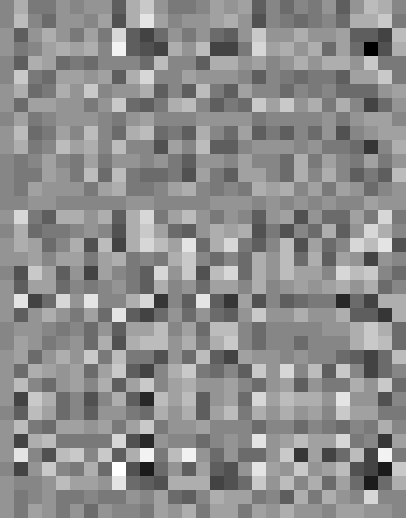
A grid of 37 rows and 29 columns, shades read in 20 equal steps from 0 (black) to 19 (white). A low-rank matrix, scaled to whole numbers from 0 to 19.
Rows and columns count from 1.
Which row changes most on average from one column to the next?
33
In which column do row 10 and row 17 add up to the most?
11
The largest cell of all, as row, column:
34, 9
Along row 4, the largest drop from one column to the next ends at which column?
10
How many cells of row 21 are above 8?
24
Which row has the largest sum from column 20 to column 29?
20
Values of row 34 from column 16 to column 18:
7 6 11
